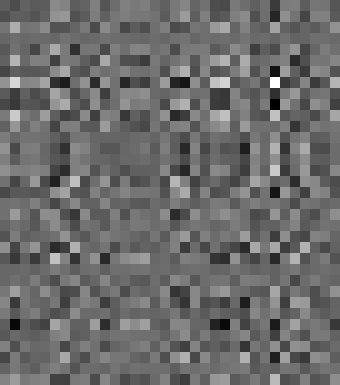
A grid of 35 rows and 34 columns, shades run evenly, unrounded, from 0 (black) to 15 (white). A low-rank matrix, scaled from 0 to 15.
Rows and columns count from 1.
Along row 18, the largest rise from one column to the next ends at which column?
29
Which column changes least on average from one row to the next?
16
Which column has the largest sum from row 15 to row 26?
8
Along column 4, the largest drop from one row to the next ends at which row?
24
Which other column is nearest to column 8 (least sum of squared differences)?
26
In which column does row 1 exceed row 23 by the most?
6
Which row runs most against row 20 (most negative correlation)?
17
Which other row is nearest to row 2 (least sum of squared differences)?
18
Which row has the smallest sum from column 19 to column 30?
30
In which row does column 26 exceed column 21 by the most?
23
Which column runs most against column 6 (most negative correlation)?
4
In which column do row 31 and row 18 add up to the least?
28
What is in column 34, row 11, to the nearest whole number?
10
